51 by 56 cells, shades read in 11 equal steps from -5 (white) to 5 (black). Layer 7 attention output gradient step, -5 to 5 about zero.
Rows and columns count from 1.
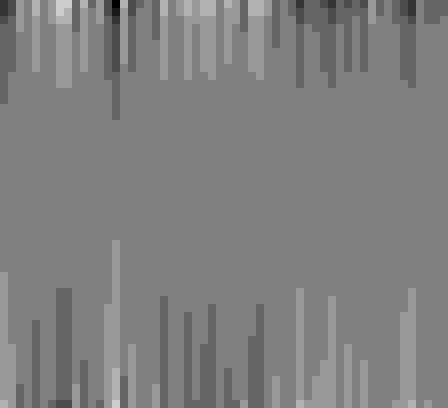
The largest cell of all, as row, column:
1, 15
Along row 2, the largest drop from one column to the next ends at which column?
16
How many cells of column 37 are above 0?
2
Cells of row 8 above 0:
12
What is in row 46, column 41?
-1
